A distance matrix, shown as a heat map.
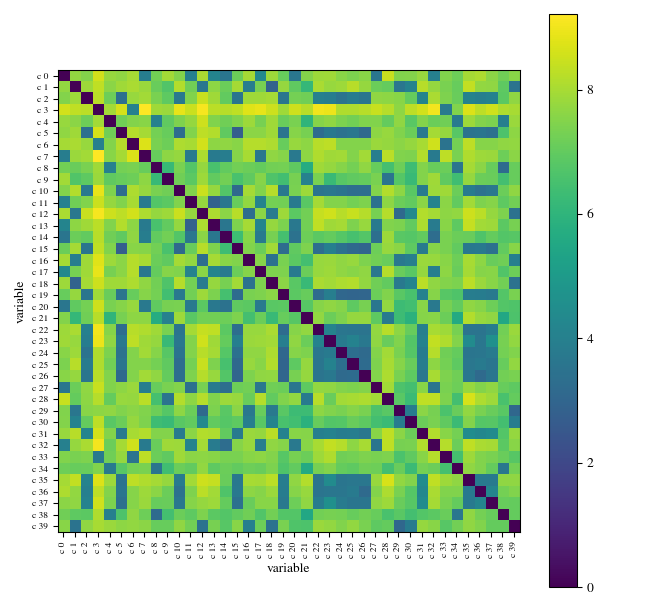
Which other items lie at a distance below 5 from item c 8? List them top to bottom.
c 4, c 34, c 38
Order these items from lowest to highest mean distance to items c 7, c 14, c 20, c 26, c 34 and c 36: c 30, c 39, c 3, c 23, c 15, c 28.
c 15, c 23, c 30, c 39, c 28, c 3
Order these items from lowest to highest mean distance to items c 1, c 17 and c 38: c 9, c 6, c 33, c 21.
c 21, c 9, c 33, c 6
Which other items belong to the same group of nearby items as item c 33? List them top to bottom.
c 3, c 6
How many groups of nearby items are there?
6
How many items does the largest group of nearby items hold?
14
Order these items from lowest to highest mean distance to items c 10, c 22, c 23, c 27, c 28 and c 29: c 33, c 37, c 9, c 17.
c 37, c 9, c 17, c 33
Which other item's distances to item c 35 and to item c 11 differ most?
c 13
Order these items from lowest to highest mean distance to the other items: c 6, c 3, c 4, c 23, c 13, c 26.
c 26, c 23, c 13, c 4, c 6, c 3
